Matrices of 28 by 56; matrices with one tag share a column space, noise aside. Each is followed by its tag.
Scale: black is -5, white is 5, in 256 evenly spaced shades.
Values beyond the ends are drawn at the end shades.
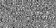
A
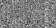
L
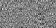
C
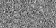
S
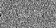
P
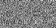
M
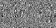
P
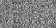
L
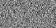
P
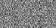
C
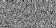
S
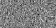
A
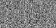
L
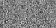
L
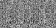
L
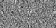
S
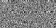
S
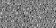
A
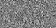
M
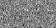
A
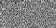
C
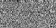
S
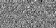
S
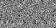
M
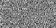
C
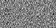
C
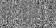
L
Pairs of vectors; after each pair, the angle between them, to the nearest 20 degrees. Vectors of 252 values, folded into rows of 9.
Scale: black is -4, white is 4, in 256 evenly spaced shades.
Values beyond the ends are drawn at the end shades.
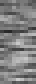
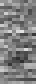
140 degrees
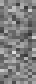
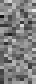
80 degrees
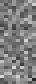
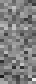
160 degrees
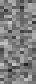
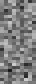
20 degrees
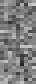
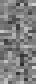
20 degrees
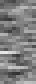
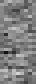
140 degrees
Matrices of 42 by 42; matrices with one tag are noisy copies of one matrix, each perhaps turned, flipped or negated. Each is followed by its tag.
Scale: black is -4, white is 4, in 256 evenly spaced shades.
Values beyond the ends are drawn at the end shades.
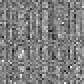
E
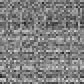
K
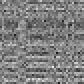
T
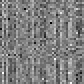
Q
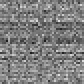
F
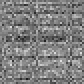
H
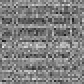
H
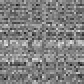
F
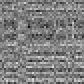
T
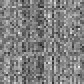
F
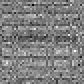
H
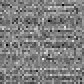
E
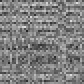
T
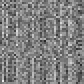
Q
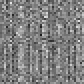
E
